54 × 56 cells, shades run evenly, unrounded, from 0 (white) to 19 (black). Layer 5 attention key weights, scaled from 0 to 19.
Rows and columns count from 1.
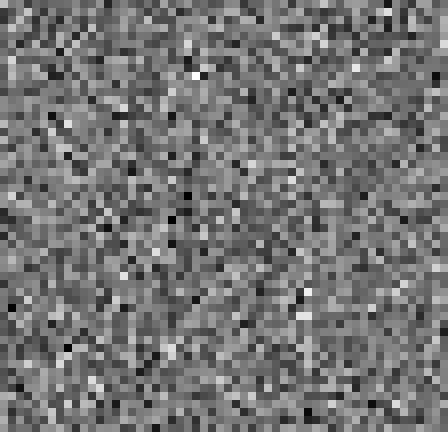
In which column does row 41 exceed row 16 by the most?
9
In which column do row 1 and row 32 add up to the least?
41
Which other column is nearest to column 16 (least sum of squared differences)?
54
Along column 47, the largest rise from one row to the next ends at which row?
40
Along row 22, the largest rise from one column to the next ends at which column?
44
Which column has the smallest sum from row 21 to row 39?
39
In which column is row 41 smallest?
3
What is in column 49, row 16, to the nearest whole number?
8
